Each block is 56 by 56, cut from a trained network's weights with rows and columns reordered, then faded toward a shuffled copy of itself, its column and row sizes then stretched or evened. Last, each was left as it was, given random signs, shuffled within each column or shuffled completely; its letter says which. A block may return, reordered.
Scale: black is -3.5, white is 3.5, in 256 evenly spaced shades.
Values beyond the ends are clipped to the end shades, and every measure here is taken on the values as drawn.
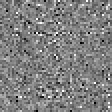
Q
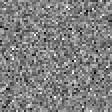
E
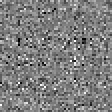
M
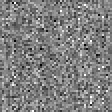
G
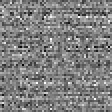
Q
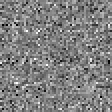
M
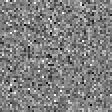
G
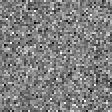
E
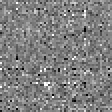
M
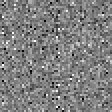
G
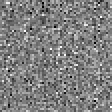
G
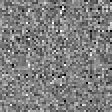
M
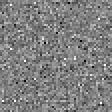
E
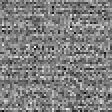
Q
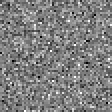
E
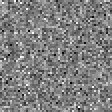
E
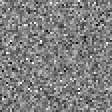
E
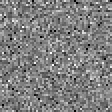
E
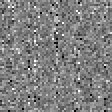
G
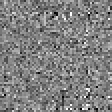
M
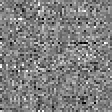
Q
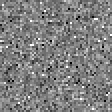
E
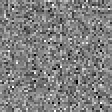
G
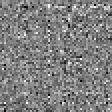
M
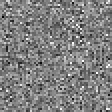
G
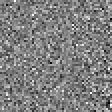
G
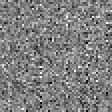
G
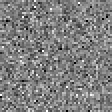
E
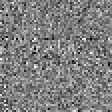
M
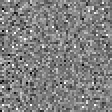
G
